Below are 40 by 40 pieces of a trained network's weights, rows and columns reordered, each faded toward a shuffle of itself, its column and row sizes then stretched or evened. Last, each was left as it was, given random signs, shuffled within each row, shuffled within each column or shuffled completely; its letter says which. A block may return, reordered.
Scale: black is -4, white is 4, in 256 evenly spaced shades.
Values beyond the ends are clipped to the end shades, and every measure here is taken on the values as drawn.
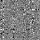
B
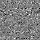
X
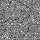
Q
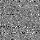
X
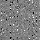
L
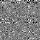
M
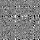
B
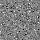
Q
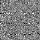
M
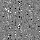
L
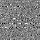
X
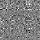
B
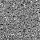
Q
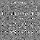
B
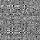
B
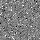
Q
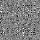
B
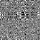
B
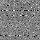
X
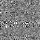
M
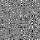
B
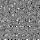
X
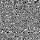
X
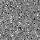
L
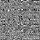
B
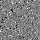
Q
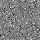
Q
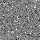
Q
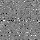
X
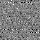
X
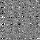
M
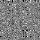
M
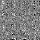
B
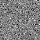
X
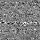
X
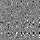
B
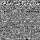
X
